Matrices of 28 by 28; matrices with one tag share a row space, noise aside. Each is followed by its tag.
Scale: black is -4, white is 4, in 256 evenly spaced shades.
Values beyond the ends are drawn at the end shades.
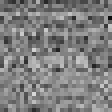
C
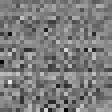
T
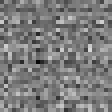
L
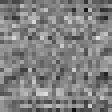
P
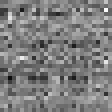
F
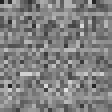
T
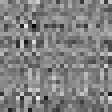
C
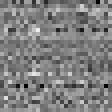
C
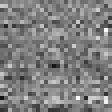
F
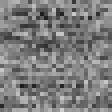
P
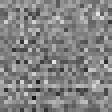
C
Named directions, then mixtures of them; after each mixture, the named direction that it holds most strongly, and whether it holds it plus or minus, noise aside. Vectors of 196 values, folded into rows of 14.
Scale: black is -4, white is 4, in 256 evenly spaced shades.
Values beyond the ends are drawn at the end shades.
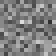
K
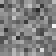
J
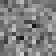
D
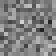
K, plus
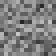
K, minus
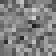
D, plus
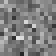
D, minus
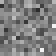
J, plus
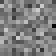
J, minus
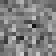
D, plus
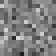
J, minus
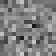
D, plus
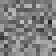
K, plus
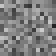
J, minus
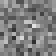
D, minus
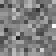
J, plus
